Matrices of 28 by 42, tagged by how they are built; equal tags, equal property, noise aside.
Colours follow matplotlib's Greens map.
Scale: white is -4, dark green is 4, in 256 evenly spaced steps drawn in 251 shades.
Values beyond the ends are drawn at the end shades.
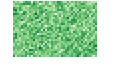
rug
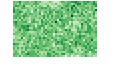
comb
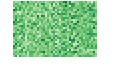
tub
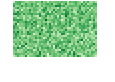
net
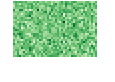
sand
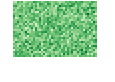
rug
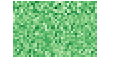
sand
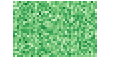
tub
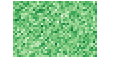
rug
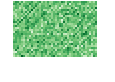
rug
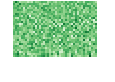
sand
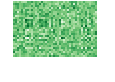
sand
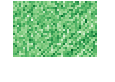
rug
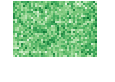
comb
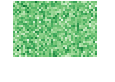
tub
